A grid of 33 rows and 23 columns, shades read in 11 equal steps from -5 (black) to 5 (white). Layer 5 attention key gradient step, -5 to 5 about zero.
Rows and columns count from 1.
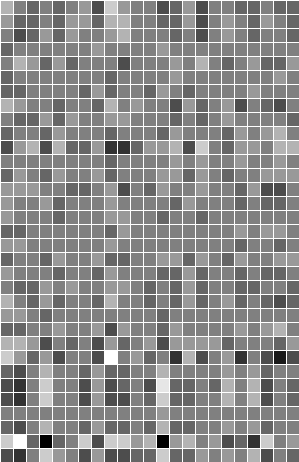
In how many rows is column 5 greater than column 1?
15
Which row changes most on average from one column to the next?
32
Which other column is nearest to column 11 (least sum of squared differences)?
17
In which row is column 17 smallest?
28
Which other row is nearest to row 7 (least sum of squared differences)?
4
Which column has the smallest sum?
21
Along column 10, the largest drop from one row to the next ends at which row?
33
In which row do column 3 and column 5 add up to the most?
11
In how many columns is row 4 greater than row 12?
3
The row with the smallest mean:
26
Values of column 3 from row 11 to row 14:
2 0 0 1
